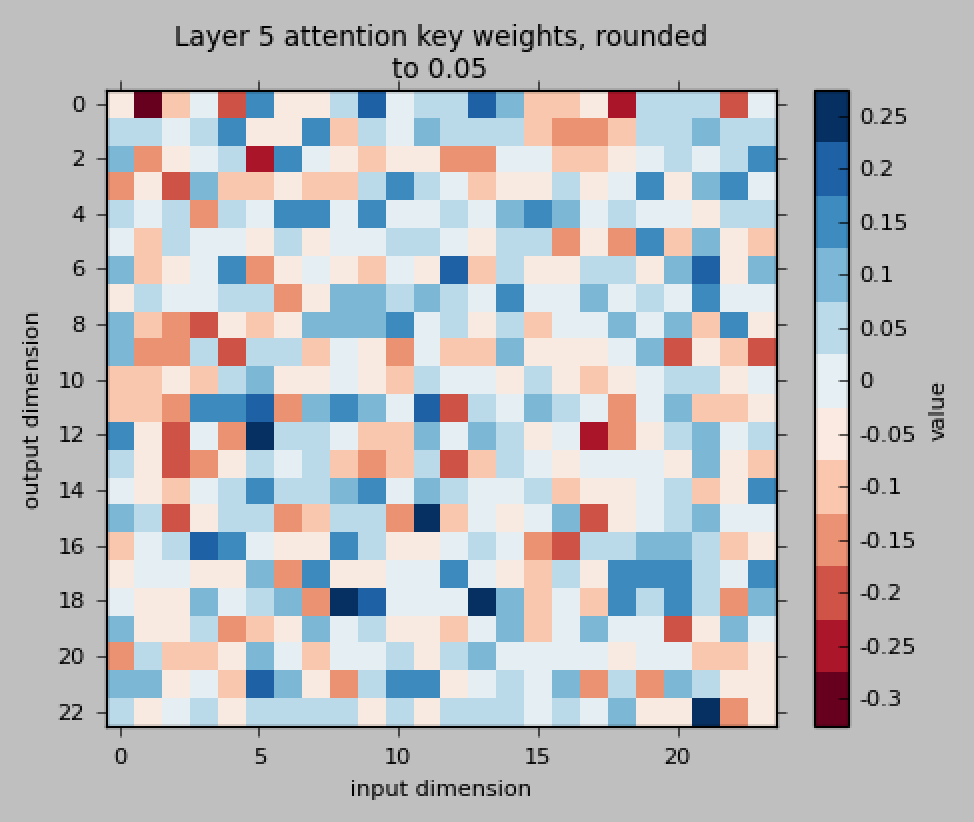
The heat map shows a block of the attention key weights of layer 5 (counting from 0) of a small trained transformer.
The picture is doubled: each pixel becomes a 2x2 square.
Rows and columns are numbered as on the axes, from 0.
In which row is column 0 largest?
12
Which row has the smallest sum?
9
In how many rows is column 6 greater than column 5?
8
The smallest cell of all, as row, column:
0, 1
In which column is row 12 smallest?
17
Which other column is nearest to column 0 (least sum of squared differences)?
14
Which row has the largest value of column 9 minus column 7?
18
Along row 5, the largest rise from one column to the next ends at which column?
19
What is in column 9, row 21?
0.05
